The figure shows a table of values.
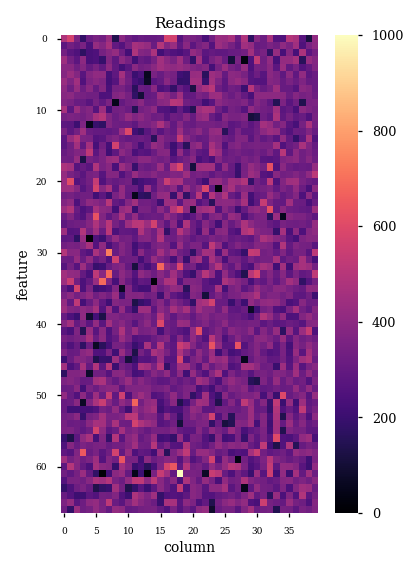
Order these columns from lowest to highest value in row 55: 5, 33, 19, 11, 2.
19, 2, 11, 33, 5
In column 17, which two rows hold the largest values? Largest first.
60, 0
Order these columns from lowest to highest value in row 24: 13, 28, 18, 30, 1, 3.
3, 28, 13, 30, 1, 18
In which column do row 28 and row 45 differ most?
4
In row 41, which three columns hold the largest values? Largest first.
21, 38, 9
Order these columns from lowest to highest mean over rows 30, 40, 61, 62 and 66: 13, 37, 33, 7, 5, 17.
33, 13, 37, 17, 5, 7
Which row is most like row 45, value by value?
63
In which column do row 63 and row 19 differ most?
28
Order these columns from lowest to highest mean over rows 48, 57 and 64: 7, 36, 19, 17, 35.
36, 17, 7, 19, 35
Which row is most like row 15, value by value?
31
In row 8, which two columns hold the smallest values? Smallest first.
12, 11
